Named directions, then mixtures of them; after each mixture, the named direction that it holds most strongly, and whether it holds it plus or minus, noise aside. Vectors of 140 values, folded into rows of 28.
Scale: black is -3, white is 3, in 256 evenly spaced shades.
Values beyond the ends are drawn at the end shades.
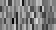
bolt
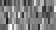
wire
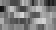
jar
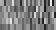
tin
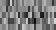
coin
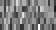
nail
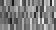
tin, minus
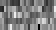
jar, plus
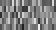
nail, plus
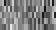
tin, plus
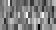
coin, minus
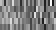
tin, plus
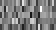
nail, plus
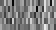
tin, minus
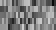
jar, plus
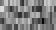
jar, minus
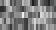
jar, plus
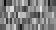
nail, plus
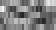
jar, minus
